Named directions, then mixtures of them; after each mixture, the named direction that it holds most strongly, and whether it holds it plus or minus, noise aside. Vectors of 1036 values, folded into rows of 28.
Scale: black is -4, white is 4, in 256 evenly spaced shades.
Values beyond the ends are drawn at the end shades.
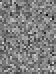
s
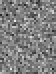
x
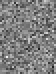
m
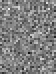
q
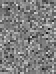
m, minus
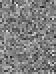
s, minus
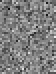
q, minus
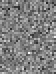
q, minus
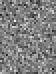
x, plus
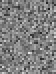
q, minus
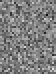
s, plus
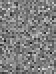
q, plus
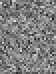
s, plus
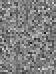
q, plus
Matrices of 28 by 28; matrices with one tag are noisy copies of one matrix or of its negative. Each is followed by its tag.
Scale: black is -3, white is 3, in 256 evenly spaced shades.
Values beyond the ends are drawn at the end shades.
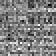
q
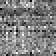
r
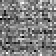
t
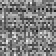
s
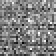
q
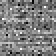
t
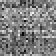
r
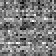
t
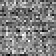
r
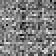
t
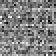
q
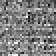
q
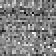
r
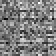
t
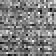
q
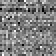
s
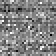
s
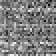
q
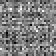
s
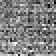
q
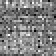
r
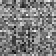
r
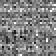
s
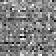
t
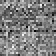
r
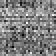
r
